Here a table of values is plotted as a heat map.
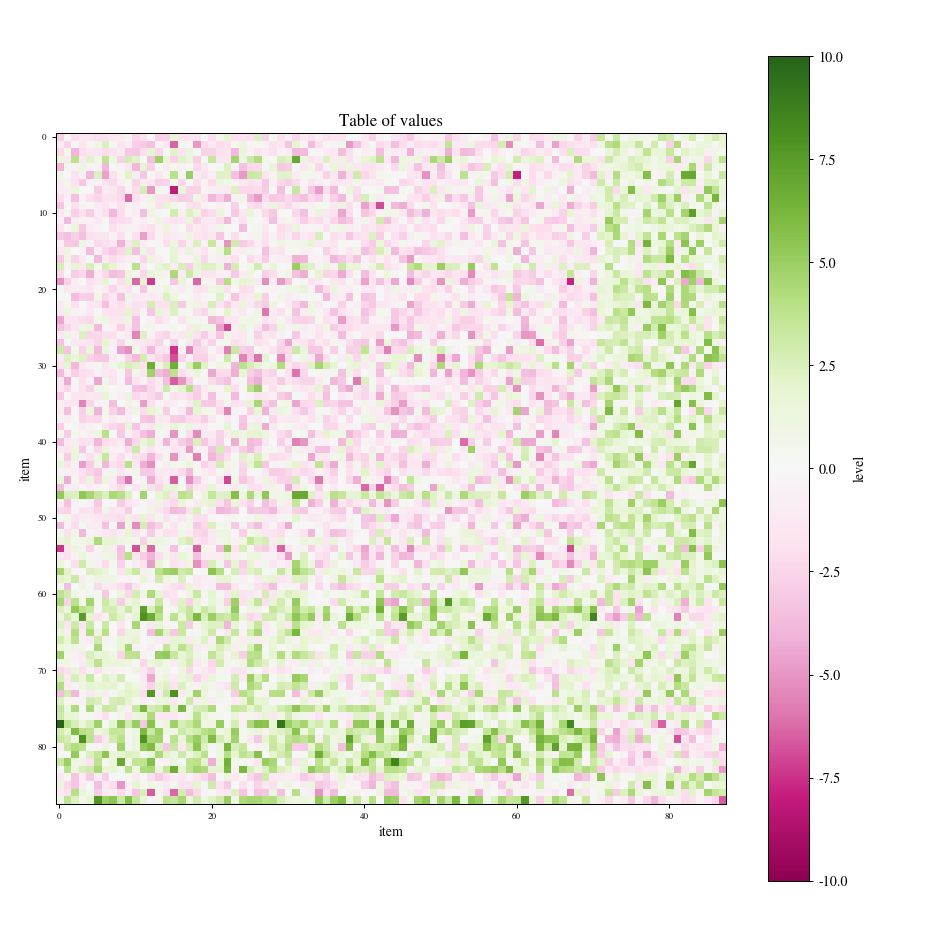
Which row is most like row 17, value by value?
64
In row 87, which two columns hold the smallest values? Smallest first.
87, 78
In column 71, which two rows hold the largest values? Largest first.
84, 51
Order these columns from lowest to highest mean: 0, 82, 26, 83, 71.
0, 26, 71, 82, 83
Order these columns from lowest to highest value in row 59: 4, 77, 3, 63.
4, 3, 77, 63
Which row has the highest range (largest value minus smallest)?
77
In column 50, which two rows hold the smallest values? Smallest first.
29, 19
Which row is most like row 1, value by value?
39
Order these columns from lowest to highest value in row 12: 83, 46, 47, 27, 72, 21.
47, 27, 46, 21, 83, 72
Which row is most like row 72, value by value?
71
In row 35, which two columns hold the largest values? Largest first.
81, 83
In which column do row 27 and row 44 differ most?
40
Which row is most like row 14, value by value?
85
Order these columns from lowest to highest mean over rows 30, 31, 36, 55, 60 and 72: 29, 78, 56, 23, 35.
23, 56, 35, 29, 78
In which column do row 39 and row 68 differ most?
15
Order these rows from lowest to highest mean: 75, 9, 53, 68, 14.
9, 14, 53, 68, 75
